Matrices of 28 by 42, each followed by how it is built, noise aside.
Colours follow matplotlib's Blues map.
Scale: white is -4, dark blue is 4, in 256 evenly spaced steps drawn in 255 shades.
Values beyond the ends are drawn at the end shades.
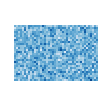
repeating rows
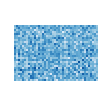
blocks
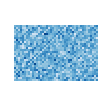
Hankel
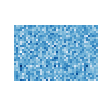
low rank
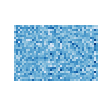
low rank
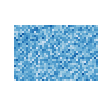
Hankel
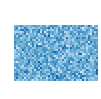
noise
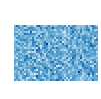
repeating rows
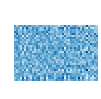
low rank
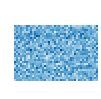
blocks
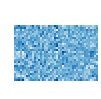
low rank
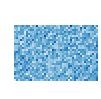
Hankel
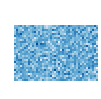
repeating rows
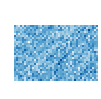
Hankel
